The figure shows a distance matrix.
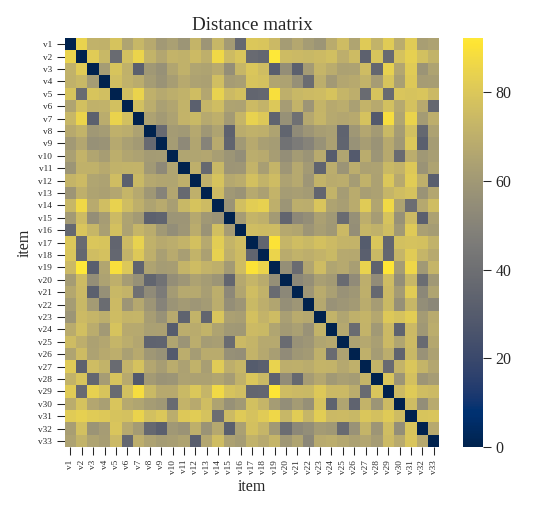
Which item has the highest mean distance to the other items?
v31
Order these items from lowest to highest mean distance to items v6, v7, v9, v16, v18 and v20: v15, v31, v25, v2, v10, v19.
v15, v25, v10, v19, v2, v31
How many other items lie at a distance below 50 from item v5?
5
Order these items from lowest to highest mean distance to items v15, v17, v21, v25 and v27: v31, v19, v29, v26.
v29, v26, v19, v31
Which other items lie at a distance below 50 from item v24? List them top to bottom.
v10, v26, v30
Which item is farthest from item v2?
v19
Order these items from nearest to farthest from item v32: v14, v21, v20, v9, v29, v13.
v9, v20, v21, v13, v14, v29
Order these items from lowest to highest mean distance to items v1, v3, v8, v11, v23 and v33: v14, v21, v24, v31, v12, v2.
v21, v12, v24, v14, v2, v31
